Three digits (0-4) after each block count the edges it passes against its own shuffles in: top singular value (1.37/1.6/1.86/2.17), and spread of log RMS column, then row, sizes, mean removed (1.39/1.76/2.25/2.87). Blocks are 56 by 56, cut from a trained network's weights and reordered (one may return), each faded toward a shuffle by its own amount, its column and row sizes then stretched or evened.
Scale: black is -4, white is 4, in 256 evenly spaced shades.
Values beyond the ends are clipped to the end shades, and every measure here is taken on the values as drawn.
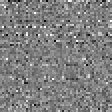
1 0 3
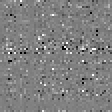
1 2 3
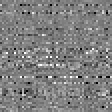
3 0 4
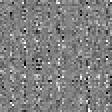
1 4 0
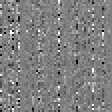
1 4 0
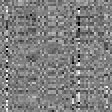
4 3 0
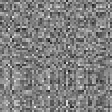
4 1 2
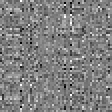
3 4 0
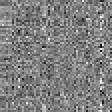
3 2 0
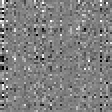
3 4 2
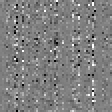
1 4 1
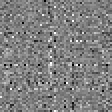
2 1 2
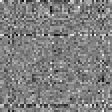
4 0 3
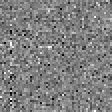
1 1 0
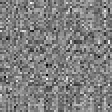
3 2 0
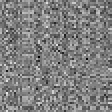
4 1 0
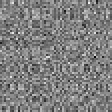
4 1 1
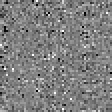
1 2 1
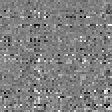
1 2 4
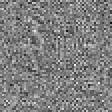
3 1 1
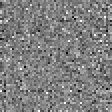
0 1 1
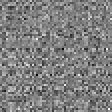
4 0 4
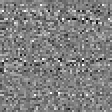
3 1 3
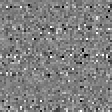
0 0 3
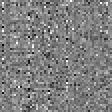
1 2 0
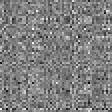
4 2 2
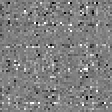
0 2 3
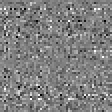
2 2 3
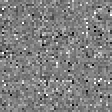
0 2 1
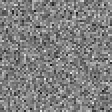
1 0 0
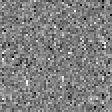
1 1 0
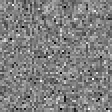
1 0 1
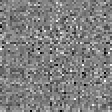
2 1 2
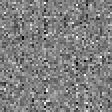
1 3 0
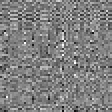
4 1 2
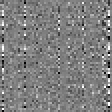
4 4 1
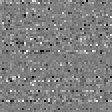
0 0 4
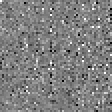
0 2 1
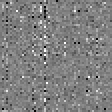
1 3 1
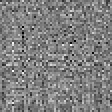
3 1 1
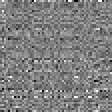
3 0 3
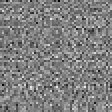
3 0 2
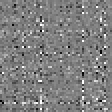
2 3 3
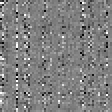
3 4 1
